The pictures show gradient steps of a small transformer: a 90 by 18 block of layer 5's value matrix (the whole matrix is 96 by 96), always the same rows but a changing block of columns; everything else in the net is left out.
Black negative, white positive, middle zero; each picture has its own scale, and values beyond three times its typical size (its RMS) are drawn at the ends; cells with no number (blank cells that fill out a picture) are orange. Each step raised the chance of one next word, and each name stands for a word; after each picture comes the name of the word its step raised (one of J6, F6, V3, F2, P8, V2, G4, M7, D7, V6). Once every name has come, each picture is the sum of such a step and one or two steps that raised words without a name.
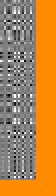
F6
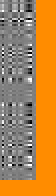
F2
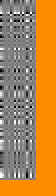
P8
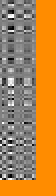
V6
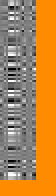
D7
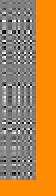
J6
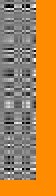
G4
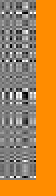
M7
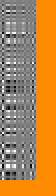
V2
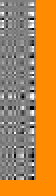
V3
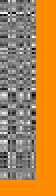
P8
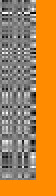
P8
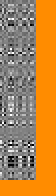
F2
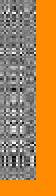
F2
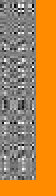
G4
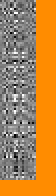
F6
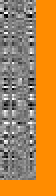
V6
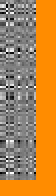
G4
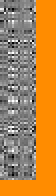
J6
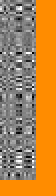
D7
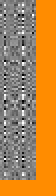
D7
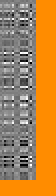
F2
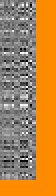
D7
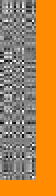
F6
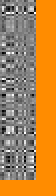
D7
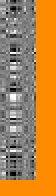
V2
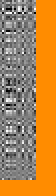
V6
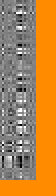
F2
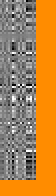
V6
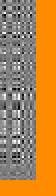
V2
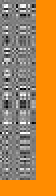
G4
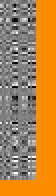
J6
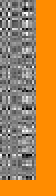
V3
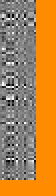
V6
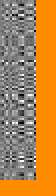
D7
